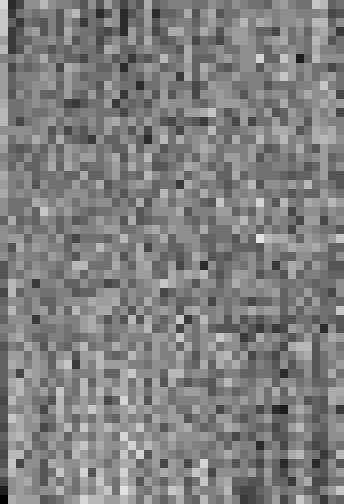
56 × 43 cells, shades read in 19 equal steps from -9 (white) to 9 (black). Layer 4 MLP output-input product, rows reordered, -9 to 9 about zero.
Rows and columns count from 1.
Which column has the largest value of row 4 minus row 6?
14
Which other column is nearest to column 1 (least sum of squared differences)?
41
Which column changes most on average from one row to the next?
43
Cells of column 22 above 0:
20
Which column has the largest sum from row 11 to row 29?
16
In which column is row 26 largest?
37
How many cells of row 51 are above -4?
36
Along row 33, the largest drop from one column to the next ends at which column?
2
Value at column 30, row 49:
4
